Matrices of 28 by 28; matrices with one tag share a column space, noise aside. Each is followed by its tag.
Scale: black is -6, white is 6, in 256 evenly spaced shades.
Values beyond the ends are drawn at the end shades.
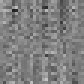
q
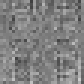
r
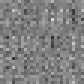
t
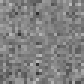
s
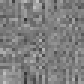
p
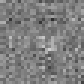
t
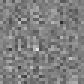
t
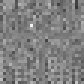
r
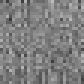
p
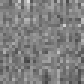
p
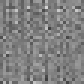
q
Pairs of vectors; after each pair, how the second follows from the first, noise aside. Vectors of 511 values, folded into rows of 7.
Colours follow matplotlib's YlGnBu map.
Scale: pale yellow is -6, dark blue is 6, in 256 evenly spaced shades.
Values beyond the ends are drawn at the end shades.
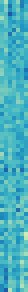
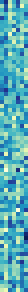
negated, scaled up.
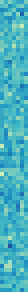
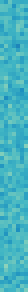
reversed, shrunk.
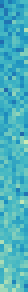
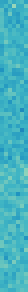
wrapped around, negated, shrunk.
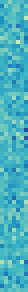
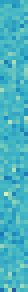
wrapped around, partly zeroed.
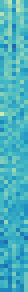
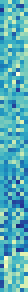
wrapped around, scaled up.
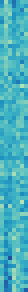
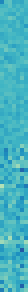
wrapped around, negated, partly zeroed.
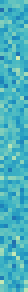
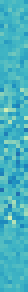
wrapped around, partly zeroed.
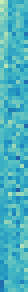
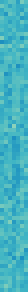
wrapped around, negated, shrunk.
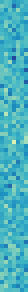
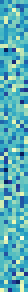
wrapped around, scaled up.
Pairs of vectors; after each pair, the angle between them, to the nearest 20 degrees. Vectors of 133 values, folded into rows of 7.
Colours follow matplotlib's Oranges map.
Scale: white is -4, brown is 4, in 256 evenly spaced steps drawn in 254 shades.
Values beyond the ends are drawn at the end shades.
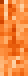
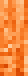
80 degrees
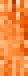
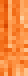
100 degrees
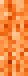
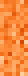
60 degrees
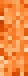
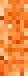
140 degrees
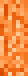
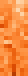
80 degrees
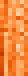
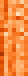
20 degrees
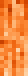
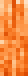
160 degrees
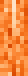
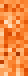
80 degrees
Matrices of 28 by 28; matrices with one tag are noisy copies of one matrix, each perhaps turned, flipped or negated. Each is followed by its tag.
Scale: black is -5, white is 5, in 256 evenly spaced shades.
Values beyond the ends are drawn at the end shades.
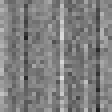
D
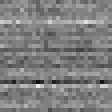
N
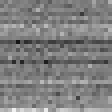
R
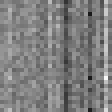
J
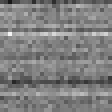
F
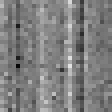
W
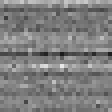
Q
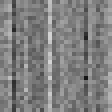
D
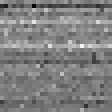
J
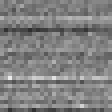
F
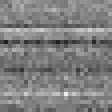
W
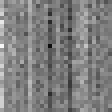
R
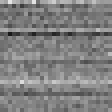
F
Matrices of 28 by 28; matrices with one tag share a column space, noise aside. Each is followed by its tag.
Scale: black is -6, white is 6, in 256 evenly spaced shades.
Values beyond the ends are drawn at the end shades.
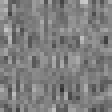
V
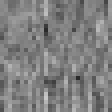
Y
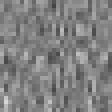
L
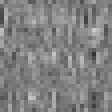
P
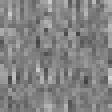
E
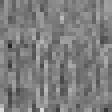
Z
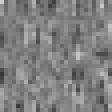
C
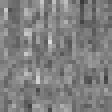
E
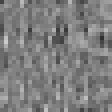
V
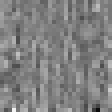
Z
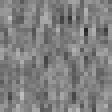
P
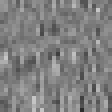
L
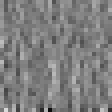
Z
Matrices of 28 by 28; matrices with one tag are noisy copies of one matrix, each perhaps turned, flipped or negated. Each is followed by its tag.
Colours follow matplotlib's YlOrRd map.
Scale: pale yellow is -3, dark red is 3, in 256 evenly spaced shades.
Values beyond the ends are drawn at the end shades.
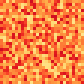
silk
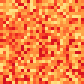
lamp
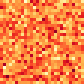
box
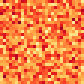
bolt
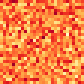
bolt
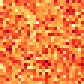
lamp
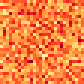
bolt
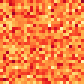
lamp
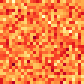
box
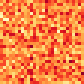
lamp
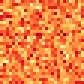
silk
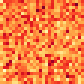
lamp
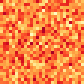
box
